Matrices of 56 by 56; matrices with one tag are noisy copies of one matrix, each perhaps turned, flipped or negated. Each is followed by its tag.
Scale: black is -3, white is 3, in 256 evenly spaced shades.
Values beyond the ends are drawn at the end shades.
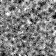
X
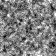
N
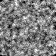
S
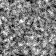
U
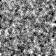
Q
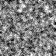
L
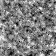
N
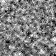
X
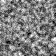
X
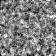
S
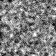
U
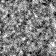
N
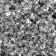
X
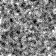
U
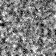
Q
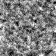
N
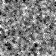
L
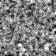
L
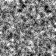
L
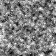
N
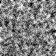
Q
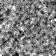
X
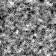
N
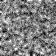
Q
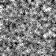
L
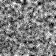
Q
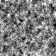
N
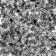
U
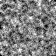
S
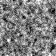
N
